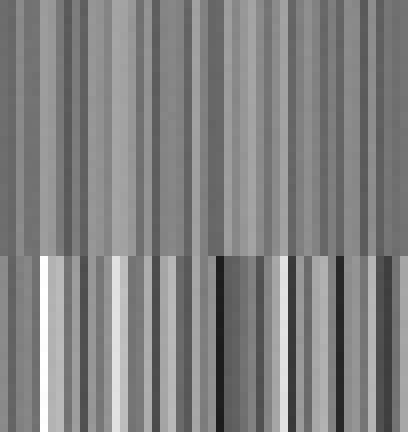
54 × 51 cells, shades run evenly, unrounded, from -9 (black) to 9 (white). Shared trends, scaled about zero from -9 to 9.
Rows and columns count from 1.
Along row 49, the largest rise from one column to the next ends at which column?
6
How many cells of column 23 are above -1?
32
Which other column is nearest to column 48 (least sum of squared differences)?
11
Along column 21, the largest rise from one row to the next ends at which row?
33
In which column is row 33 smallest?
28
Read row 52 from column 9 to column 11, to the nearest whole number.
-1 2 -3
